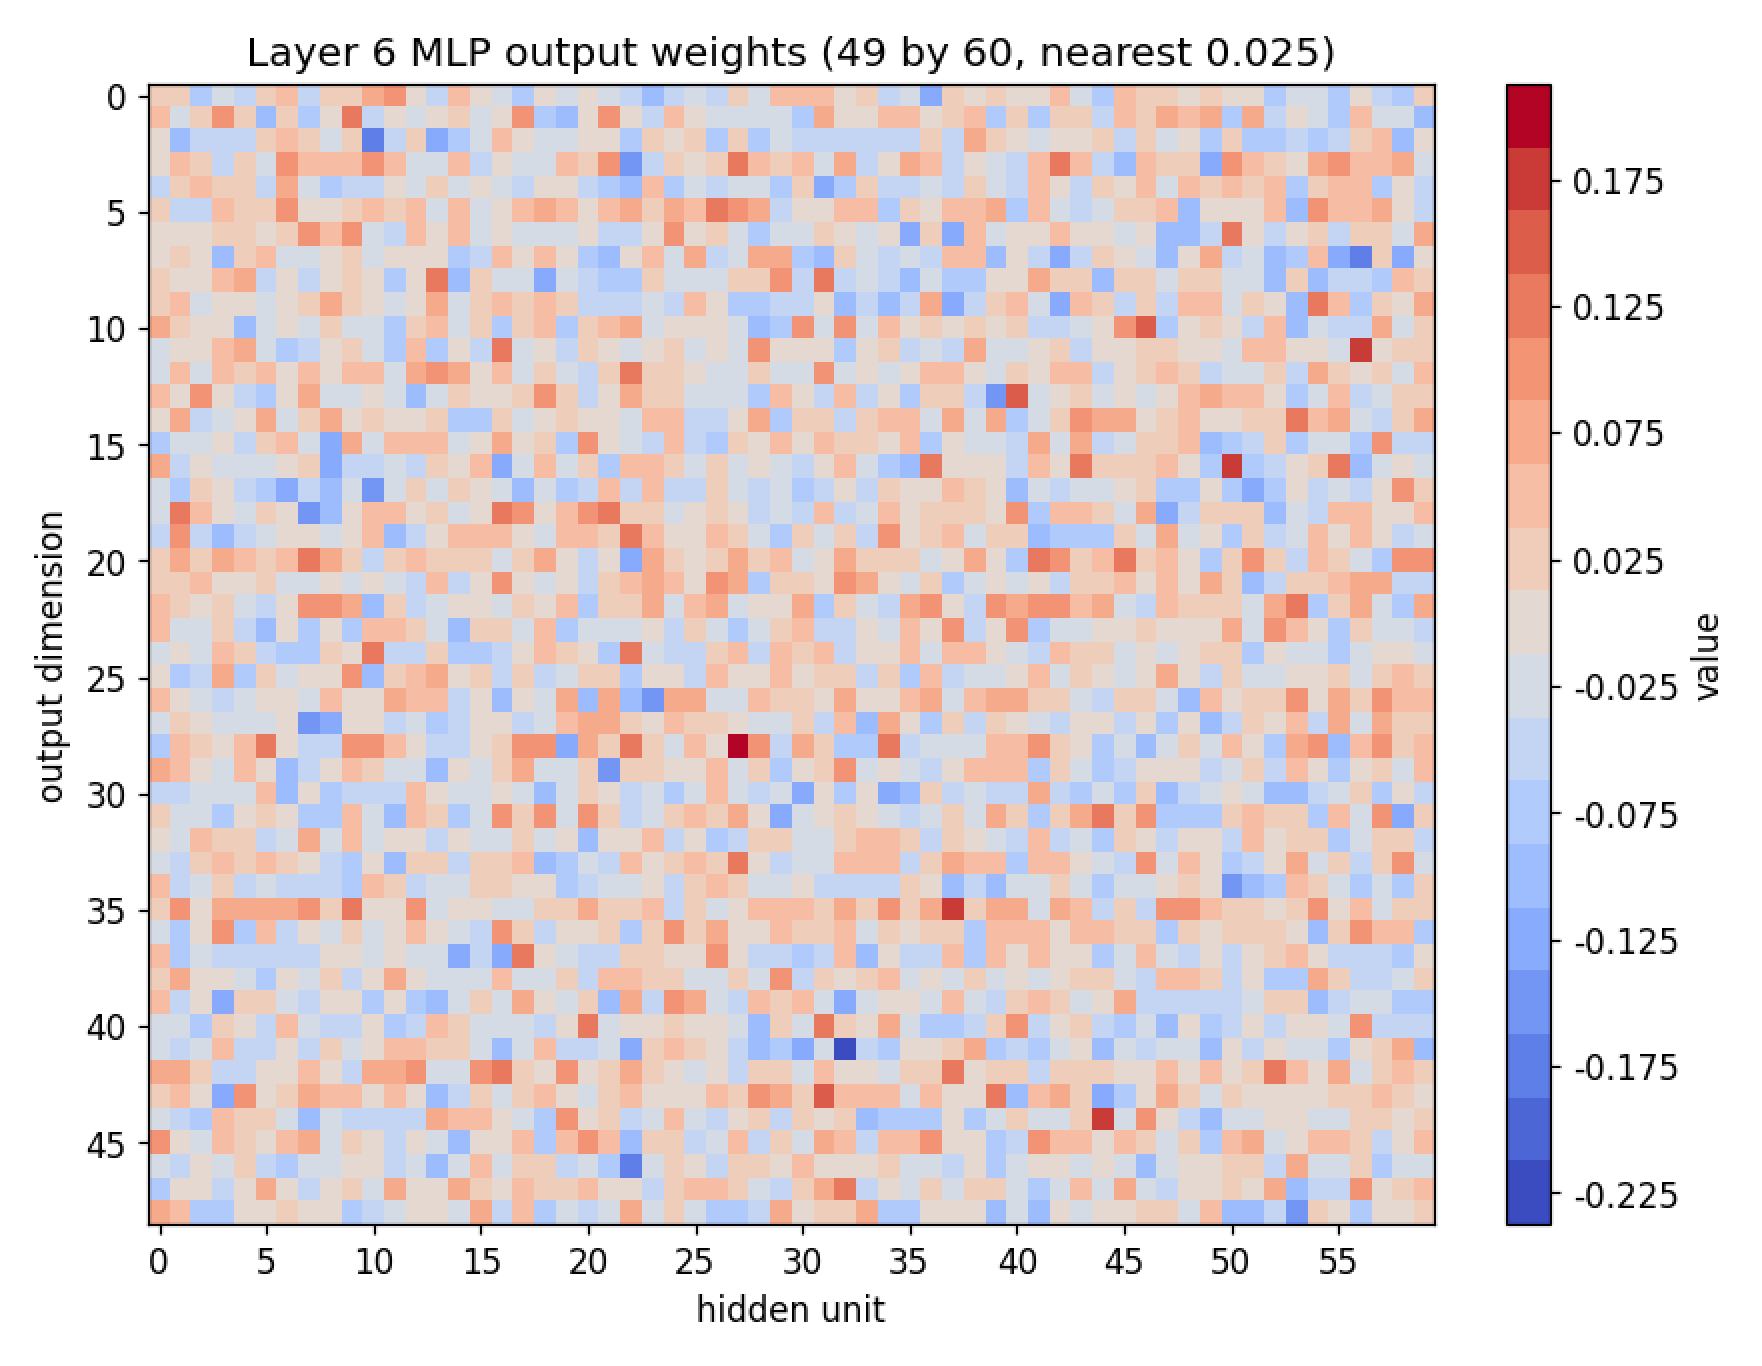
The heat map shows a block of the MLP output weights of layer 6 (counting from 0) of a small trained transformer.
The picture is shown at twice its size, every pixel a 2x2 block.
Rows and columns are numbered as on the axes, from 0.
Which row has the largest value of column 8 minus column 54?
22
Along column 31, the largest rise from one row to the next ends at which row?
8
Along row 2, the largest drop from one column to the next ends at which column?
10
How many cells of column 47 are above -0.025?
24
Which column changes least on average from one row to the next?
15
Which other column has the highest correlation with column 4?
28
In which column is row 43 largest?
31
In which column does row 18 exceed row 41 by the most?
16
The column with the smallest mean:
14
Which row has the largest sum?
35
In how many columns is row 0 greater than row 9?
25
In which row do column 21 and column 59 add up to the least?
39
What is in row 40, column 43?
0.025
